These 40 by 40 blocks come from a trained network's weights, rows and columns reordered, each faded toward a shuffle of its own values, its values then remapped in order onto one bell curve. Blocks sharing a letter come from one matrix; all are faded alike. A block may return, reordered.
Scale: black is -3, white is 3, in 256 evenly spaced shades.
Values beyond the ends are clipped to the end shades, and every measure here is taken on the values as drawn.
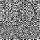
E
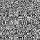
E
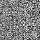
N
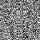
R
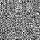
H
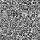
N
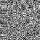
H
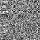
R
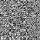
R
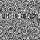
E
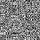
R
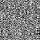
R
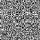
R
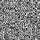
N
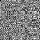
R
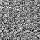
N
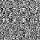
R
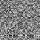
E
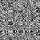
E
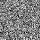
N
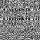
E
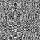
H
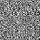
E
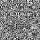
R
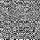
E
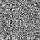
R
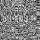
H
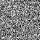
N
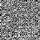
R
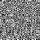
E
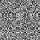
E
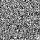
N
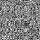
R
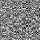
R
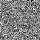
N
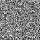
N
